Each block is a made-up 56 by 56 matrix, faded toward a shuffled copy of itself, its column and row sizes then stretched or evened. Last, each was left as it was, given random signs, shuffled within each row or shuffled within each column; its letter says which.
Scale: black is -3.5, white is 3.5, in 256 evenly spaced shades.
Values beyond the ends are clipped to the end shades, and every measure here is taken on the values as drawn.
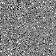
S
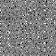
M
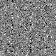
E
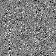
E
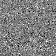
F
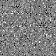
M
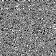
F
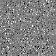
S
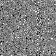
E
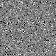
F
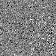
S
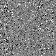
E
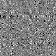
M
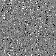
E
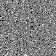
E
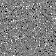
S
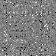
M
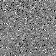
F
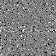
S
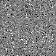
S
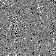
E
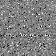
F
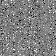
E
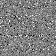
F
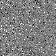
E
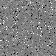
E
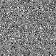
F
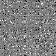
M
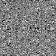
M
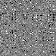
M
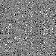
M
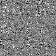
S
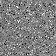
F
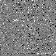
S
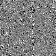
E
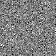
E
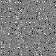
M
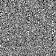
E
